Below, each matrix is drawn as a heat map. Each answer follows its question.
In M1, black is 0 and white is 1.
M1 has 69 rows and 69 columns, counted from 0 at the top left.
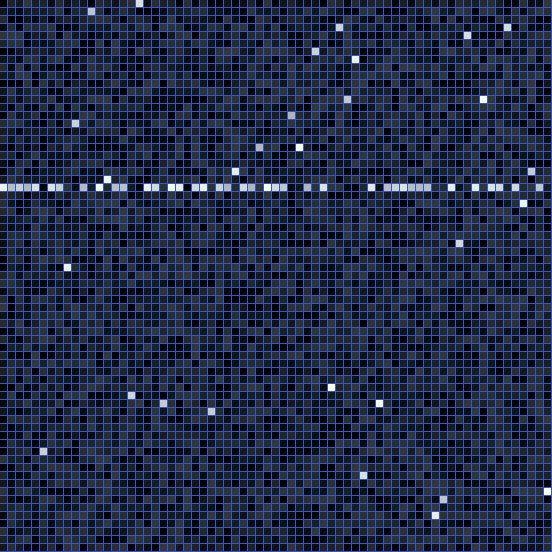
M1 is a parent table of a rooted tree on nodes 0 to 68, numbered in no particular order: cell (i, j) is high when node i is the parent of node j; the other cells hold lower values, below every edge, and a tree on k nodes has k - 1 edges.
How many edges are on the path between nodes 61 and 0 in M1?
2
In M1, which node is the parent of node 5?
56
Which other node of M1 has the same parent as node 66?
29
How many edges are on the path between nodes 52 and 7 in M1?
2
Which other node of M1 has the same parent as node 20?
47
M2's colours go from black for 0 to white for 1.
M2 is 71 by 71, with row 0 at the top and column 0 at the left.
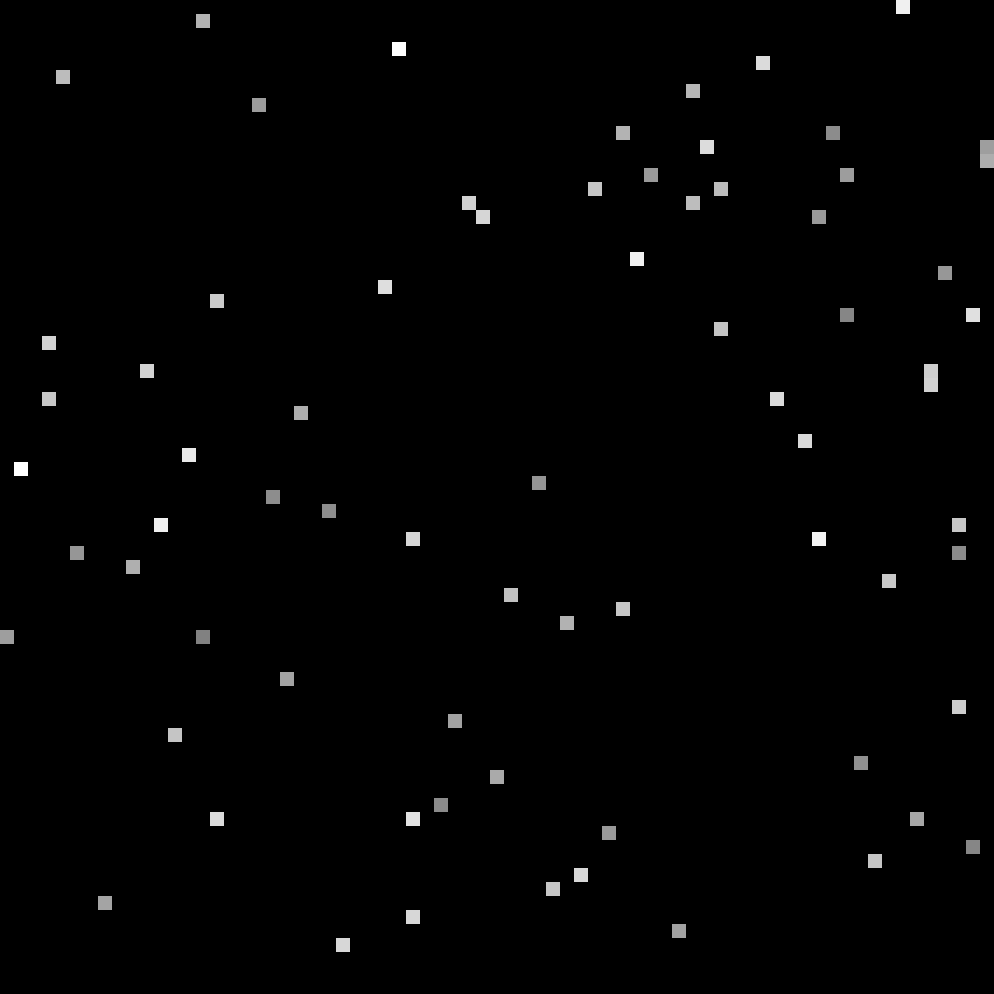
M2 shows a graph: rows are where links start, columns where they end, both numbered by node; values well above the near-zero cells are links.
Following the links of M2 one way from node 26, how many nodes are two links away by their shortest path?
3
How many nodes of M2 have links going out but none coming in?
5
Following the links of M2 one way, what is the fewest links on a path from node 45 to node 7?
3
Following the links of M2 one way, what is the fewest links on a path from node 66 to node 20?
2
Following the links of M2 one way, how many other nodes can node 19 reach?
6
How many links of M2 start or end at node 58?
5
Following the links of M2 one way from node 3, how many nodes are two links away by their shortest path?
1
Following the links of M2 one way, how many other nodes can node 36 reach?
5
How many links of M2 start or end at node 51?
3
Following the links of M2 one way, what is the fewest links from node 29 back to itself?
4
